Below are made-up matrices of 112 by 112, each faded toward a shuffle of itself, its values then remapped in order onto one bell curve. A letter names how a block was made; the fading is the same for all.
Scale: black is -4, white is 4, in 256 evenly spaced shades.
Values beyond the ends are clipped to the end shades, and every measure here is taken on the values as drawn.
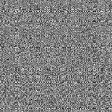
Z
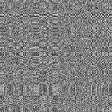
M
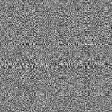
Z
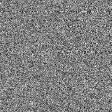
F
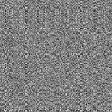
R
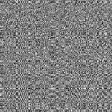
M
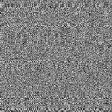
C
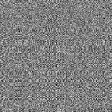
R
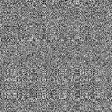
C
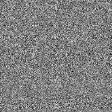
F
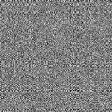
Z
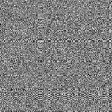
Z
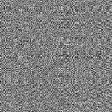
R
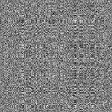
R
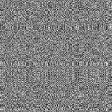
R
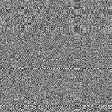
C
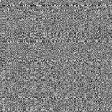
Z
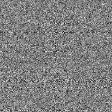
F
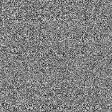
F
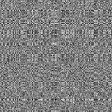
M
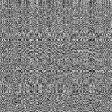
M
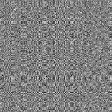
M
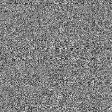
F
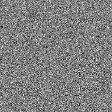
F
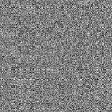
Z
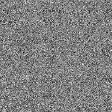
F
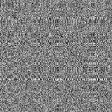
R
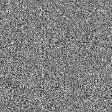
F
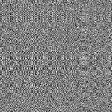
M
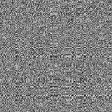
Z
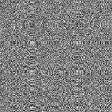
R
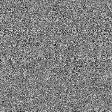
F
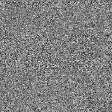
F
